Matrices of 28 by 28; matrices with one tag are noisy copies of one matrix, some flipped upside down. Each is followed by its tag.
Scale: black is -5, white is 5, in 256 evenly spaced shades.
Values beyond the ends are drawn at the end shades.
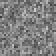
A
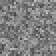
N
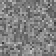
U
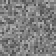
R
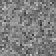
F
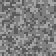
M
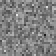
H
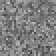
H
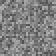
H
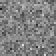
U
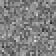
R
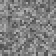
M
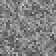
A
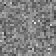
N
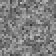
A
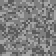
N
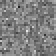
H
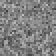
A
